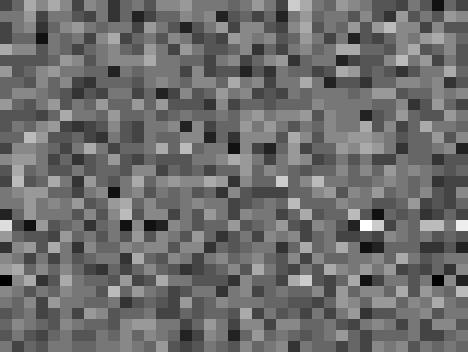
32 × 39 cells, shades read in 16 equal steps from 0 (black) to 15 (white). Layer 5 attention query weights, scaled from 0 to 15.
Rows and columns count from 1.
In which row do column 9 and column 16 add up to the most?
14
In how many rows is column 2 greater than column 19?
15
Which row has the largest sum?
17
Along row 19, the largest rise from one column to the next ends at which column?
25
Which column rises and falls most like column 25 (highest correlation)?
3
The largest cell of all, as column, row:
31, 21
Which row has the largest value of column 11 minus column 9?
20
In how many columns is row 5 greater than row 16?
21
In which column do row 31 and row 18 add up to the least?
10
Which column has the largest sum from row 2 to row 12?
26
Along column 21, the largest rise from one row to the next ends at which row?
8
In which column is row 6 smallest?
29
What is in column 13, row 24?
6
